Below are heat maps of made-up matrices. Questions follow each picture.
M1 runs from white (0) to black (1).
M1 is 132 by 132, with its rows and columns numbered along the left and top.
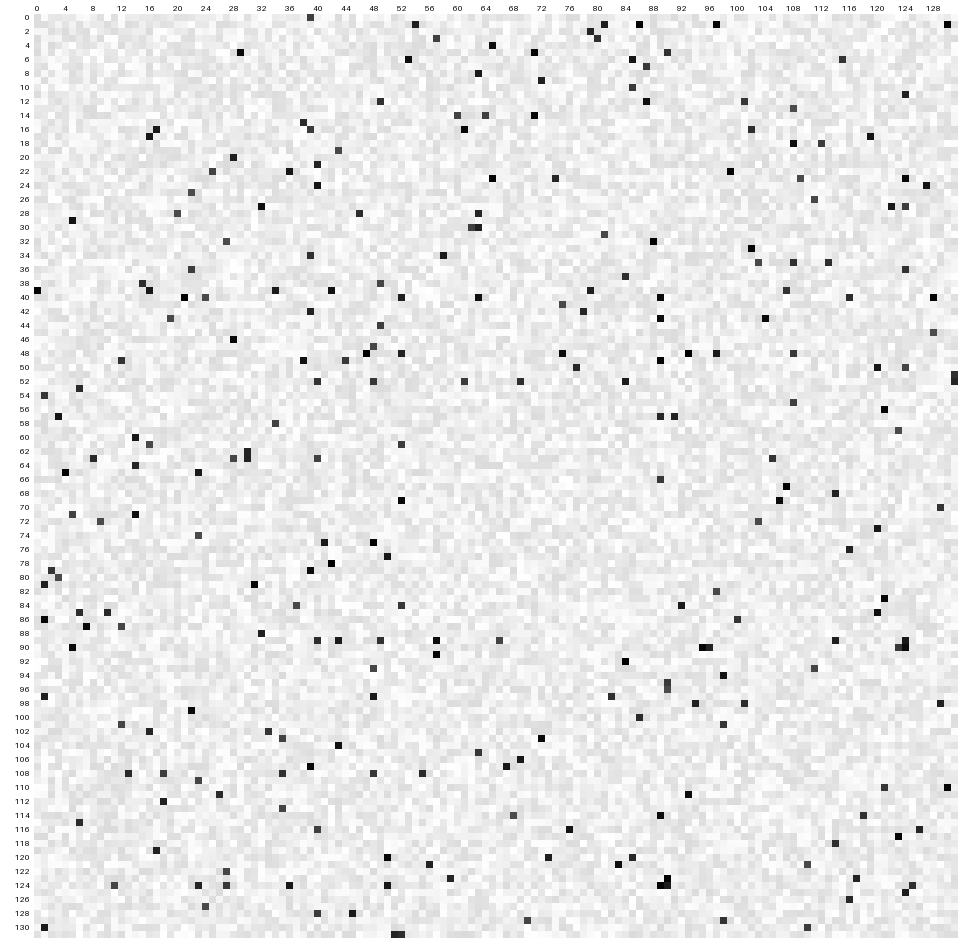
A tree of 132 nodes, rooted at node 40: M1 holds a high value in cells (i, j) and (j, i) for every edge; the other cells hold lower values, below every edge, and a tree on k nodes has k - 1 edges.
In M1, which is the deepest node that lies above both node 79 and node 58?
39
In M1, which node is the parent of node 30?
63
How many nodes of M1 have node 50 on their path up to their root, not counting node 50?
8
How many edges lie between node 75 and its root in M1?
3
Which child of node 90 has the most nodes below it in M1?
5
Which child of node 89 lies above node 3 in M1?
57
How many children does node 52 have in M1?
5
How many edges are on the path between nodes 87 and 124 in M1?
4
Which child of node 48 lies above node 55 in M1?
108
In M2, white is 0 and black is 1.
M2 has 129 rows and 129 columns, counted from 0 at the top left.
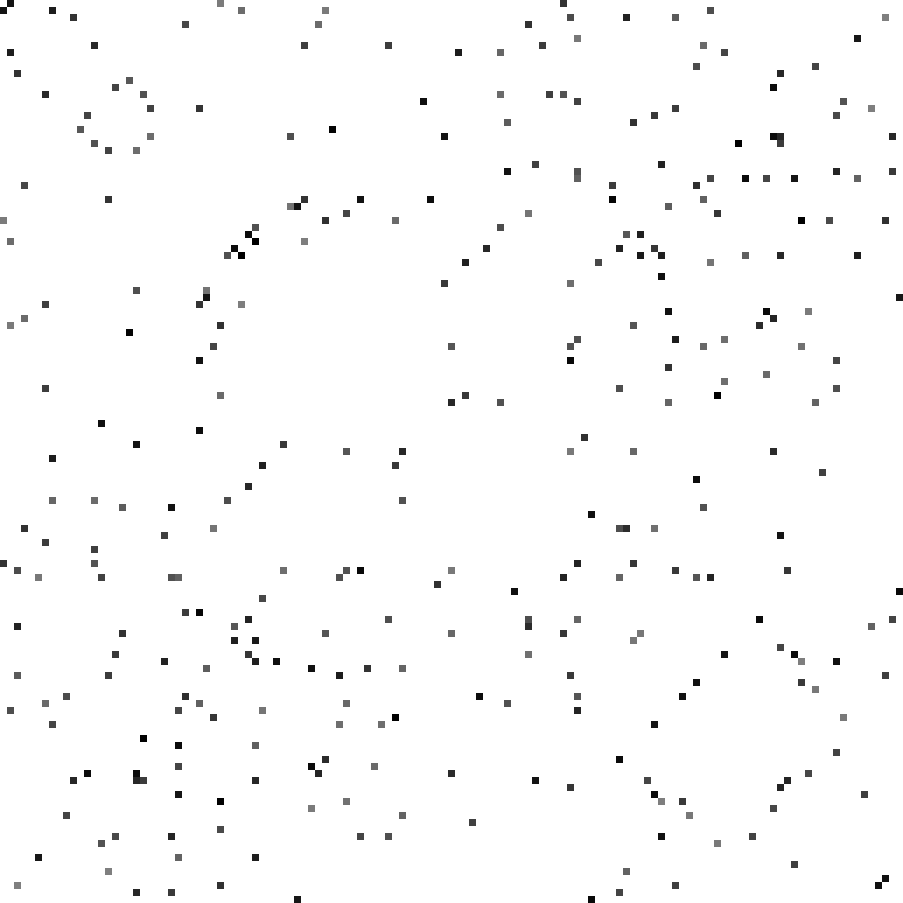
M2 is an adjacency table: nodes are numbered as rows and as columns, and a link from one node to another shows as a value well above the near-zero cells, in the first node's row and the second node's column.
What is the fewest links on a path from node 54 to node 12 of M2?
4
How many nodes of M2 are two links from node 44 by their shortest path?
6
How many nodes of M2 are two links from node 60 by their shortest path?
2
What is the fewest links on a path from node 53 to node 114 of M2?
6
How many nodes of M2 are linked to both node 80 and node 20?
1
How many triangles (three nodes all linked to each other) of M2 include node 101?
1
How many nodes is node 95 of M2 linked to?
4
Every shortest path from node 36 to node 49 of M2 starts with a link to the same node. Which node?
node 94
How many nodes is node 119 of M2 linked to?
6
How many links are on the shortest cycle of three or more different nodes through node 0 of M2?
4
